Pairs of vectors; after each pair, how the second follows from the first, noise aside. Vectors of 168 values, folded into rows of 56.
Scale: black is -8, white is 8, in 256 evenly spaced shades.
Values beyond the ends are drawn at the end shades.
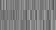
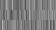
reversed, negated.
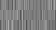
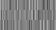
reversed, negated.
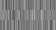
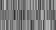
reversed, negated, scaled up.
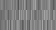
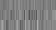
reversed, negated, partly zeroed.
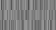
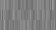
wrapped around, negated, shrunk.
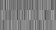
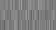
reversed, shrunk.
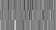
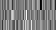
reversed, negated, scaled up.
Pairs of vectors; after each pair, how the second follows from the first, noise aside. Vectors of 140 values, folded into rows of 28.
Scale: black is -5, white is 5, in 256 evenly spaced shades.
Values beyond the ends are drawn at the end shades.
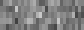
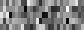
reversed, negated, scaled up.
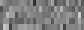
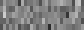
reversed.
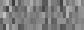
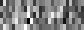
wrapped around, scaled up.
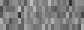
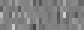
reversed, negated, partly zeroed.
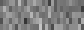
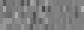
reversed, negated, partly zeroed.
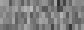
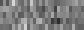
reversed, negated.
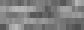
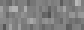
partly zeroed.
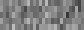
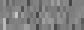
reversed, negated, partly zeroed.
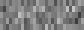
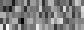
wrapped around, scaled up.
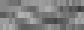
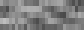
reversed, negated.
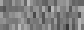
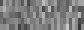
negated.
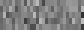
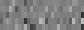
partly zeroed.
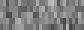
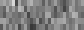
reversed, negated.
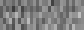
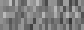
reversed.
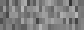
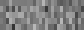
reversed.
